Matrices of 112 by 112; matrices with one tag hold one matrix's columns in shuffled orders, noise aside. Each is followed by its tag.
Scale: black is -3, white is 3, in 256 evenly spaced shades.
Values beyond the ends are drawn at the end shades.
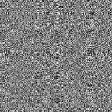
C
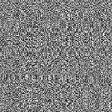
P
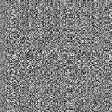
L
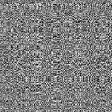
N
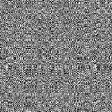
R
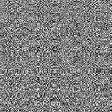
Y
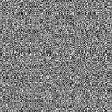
C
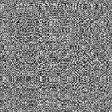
N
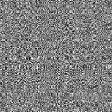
R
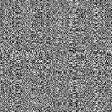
L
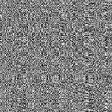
P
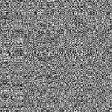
C
